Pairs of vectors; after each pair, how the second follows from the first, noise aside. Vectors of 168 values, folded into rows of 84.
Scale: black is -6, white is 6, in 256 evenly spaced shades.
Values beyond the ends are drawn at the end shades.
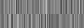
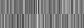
reversed.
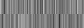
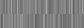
wrapped around, negated, shrunk.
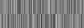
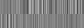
reversed, negated, partly zeroed.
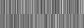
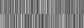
reversed.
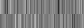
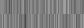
reversed, shrunk.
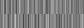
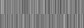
reversed, shrunk.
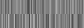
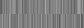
wrapped around, negated, shrunk.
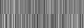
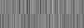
wrapped around, negated, shrunk.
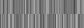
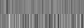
reversed, negated, partly zeroed.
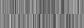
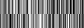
reversed, negated, scaled up.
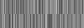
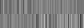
reversed, negated, partly zeroed.
